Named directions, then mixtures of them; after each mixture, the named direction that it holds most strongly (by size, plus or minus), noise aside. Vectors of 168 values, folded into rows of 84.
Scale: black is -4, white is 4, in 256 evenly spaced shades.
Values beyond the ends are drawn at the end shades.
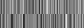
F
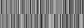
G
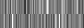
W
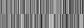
G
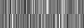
W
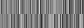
G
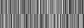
G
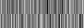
G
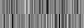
W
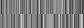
G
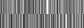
F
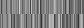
G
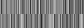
G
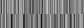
F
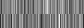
W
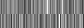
W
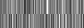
W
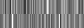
W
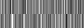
F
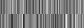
F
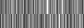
W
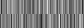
G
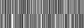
F
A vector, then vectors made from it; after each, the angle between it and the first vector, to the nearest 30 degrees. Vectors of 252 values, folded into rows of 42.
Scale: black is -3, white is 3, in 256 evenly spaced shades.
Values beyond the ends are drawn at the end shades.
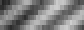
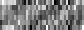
120 degrees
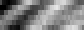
30 degrees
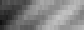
90 degrees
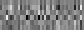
90 degrees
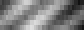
60 degrees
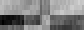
90 degrees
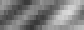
120 degrees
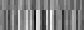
90 degrees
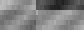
120 degrees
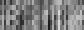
60 degrees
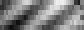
30 degrees
